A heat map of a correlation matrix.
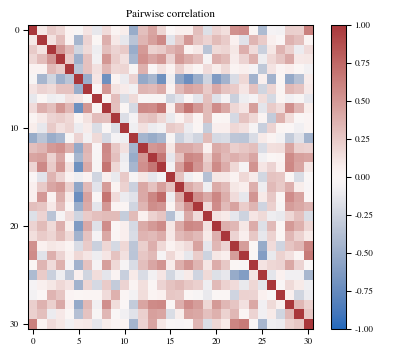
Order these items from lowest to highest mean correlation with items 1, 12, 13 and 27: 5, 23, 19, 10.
5, 10, 19, 23
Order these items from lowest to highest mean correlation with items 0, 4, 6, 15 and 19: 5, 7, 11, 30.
5, 11, 7, 30
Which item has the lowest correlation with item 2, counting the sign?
11
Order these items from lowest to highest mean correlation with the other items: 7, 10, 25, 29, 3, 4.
25, 7, 10, 4, 29, 3
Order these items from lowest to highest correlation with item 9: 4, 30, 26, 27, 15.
26, 15, 30, 4, 27
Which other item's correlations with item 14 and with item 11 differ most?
13
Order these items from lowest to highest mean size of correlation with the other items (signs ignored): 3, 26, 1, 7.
7, 26, 1, 3
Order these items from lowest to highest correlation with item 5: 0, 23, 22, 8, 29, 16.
8, 16, 29, 22, 0, 23
